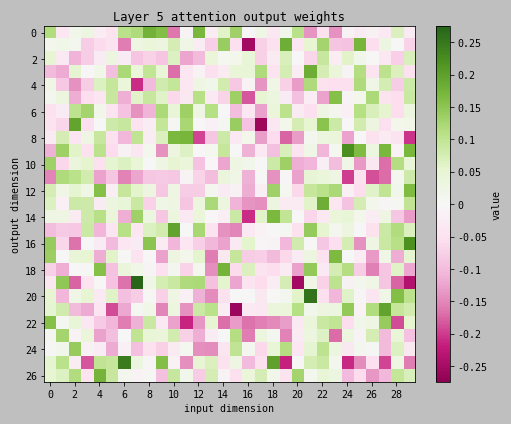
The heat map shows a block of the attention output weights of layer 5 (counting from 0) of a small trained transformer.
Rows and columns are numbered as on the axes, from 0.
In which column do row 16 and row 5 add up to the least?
2
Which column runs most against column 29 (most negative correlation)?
7
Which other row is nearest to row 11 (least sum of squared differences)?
24
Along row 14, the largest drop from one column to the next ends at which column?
16
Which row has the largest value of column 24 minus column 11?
21
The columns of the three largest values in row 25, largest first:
6, 18, 9
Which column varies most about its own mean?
29
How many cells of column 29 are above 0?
17
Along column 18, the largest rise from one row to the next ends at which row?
12
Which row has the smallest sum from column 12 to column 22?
22
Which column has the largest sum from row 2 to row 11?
25
